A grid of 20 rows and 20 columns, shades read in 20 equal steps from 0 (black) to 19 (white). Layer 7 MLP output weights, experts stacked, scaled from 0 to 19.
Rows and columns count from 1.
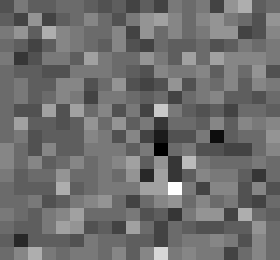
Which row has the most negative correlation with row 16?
18
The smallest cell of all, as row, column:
12, 12
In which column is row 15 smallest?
15
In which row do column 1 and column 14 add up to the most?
13
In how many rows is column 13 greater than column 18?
11
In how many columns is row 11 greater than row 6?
6
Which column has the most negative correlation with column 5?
7
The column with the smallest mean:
3
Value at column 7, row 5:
12
